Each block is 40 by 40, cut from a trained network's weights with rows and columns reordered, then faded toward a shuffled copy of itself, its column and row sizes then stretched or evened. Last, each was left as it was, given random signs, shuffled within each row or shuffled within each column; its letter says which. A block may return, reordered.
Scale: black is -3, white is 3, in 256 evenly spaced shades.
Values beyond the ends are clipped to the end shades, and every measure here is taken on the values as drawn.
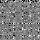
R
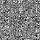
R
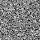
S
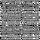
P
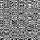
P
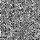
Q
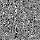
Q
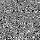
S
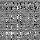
P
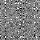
R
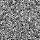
Q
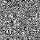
R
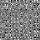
P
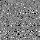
S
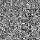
R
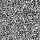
Q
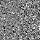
Q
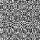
P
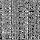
P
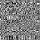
P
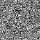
R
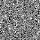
Q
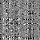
P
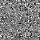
R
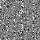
Q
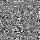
R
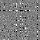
R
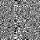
P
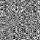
P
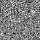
S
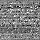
S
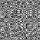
P
